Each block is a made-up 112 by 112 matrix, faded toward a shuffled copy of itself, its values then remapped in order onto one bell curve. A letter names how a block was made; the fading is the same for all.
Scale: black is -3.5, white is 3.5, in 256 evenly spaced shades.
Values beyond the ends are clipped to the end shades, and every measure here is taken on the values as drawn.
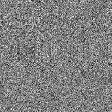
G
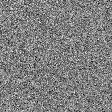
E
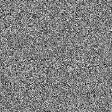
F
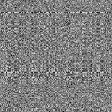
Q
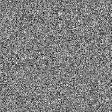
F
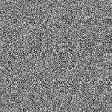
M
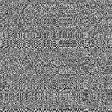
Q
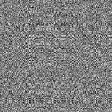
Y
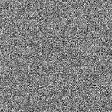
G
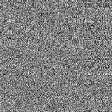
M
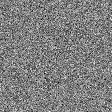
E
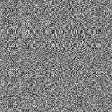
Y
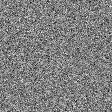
E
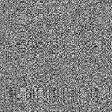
M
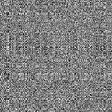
Y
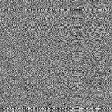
Q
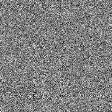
F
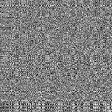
Q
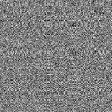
Y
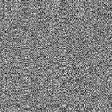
M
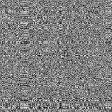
Q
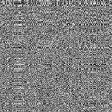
Q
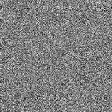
G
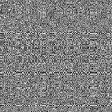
Q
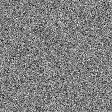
E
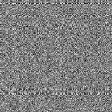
Q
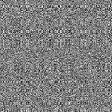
Y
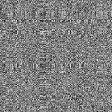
Y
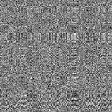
Y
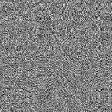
M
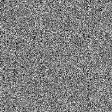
F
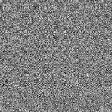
M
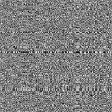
Q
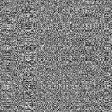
Y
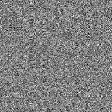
G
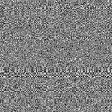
Q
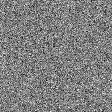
E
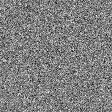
E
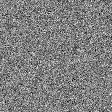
E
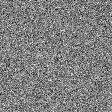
E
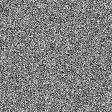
E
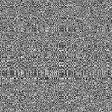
Q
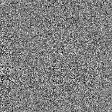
F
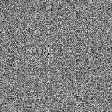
G
